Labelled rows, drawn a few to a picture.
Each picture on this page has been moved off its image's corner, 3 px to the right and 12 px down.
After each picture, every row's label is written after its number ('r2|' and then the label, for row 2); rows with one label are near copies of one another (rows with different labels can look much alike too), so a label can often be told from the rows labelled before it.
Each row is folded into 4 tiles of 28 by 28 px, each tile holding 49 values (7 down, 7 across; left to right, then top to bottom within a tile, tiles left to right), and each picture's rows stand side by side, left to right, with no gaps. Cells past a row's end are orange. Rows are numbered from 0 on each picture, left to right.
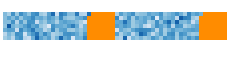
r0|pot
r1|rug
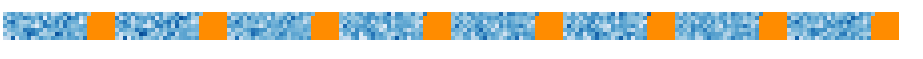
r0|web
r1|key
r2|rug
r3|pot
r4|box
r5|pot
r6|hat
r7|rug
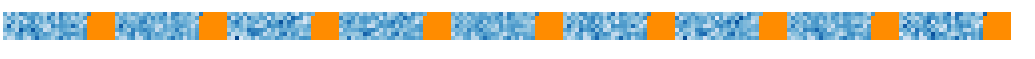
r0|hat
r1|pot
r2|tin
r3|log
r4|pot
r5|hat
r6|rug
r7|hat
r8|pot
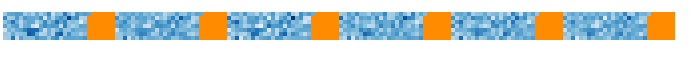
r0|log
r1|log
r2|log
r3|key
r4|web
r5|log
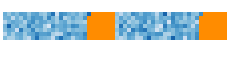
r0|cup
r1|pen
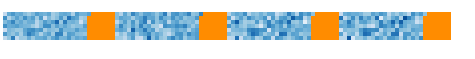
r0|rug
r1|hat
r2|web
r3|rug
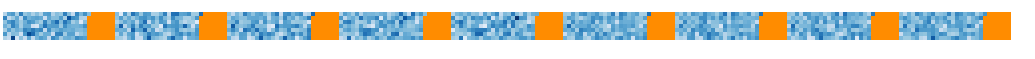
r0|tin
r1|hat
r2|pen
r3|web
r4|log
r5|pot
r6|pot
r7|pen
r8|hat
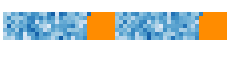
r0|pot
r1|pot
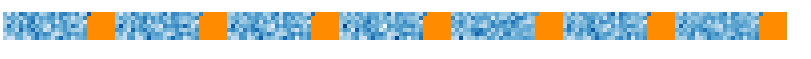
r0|hat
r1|hat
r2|pen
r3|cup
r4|tin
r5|pen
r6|pot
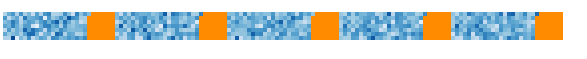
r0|tin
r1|hat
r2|tin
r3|pen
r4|pot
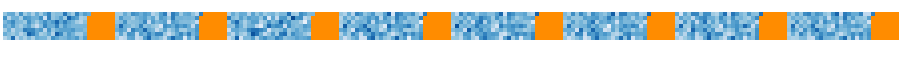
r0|tin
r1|pen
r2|log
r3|pen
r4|cup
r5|box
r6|hat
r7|pen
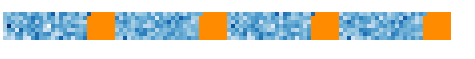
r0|cup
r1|tin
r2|pot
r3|rug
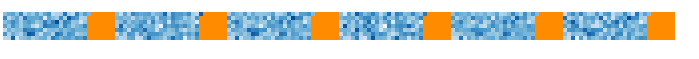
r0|tin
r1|pen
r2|web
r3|hat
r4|web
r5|key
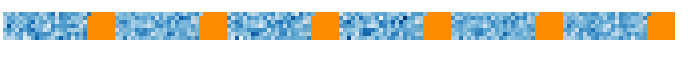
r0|pen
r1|web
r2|key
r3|rug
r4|web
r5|pen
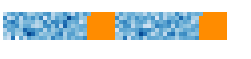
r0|key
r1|log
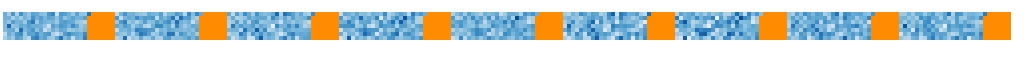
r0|cup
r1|web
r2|box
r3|rug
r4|rug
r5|pen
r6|web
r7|pen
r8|cup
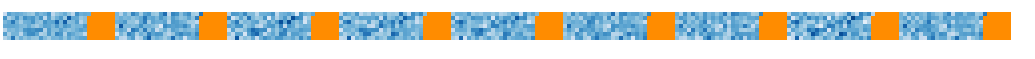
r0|rug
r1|cup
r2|rug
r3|web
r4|web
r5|cup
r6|box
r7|web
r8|cup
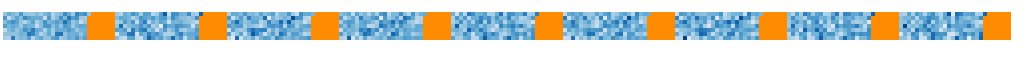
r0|web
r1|pot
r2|rug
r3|tin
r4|hat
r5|rug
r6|rug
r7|hat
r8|cup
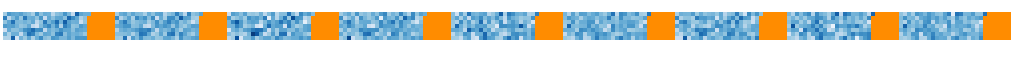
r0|rug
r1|log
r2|log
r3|tin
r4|hat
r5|pot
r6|web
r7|cup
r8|pot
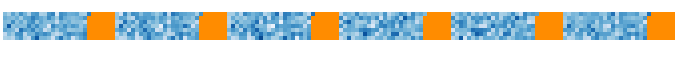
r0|cup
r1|box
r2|pen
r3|web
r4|log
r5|pen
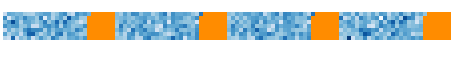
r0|rug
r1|pen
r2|pen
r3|tin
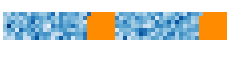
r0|cup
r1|rug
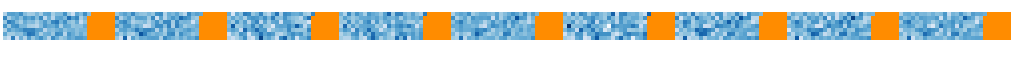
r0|key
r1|key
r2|hat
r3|box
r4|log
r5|cup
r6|tin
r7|log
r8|log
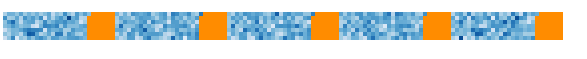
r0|log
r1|pen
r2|hat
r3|box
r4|tin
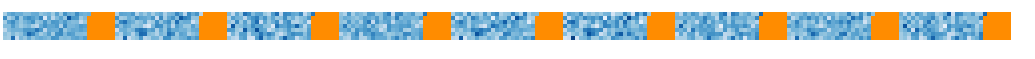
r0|log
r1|web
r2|hat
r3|pot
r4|tin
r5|web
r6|cup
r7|web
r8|cup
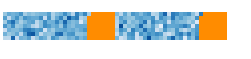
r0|web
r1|pen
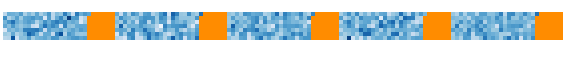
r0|log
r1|pot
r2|pen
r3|tin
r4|pot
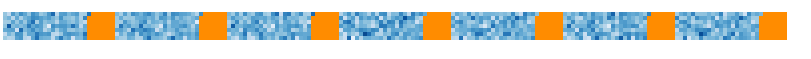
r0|cup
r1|pen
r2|pot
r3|key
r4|web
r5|box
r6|key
